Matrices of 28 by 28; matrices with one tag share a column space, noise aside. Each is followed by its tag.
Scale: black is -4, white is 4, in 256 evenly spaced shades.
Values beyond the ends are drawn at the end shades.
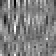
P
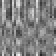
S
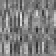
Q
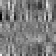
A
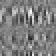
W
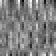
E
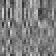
S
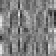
Q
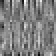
E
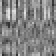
S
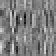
Q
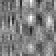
P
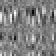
W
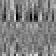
A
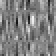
P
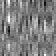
P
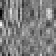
S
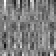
E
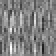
Q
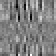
A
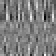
A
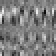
W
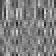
S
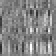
Q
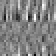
A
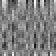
E
